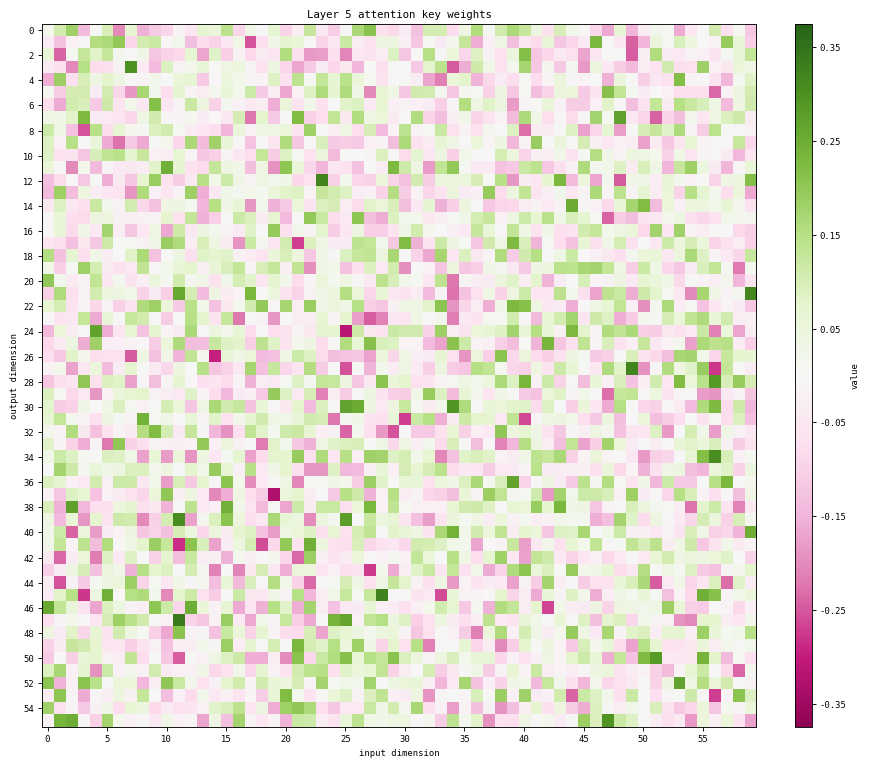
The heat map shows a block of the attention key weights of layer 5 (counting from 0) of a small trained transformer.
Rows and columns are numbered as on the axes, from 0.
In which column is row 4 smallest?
33
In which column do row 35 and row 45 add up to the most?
28
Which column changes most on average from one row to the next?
25
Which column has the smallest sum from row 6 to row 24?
32
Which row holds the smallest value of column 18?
41
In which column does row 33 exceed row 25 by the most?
13
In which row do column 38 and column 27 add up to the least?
43
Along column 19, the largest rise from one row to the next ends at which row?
38
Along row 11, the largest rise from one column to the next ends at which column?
20
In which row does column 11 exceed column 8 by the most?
39
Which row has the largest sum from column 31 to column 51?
24
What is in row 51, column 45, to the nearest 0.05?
0
